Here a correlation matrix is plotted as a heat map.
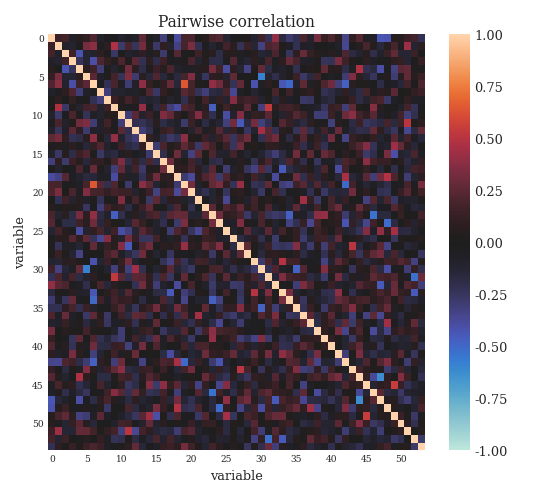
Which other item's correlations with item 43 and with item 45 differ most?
49
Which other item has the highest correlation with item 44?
4
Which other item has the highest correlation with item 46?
9
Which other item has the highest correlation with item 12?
30
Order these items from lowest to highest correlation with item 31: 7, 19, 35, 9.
7, 35, 19, 9
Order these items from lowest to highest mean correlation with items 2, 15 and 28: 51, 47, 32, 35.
51, 32, 47, 35
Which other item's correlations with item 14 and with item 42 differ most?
19
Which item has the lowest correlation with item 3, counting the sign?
6
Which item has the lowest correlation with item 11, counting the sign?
27
